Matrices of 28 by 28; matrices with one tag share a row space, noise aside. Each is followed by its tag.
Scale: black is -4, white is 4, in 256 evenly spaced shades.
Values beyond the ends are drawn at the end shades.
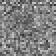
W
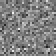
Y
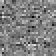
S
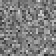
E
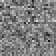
S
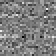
Y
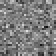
W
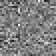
E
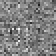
E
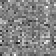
Y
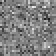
S
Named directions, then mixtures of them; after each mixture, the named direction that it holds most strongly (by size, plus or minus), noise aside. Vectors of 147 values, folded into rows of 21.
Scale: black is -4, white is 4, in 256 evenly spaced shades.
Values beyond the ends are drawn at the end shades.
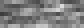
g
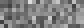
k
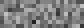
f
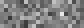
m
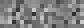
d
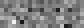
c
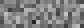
f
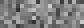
f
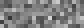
k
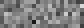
f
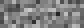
f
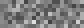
f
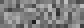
f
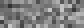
k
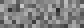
f
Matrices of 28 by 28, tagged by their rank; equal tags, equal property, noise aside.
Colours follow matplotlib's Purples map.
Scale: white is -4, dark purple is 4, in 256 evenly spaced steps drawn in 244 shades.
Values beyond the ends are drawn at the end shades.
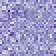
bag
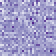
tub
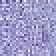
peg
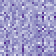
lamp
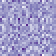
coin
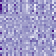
lamp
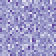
bag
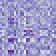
lamp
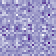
coin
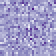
bag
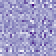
tub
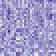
peg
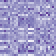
lamp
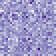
bag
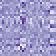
lamp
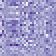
coin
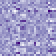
lamp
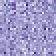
coin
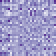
coin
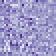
tub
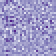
bag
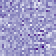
peg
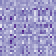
lamp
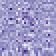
coin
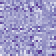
coin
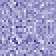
tub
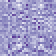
coin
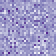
peg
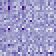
coin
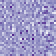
bag
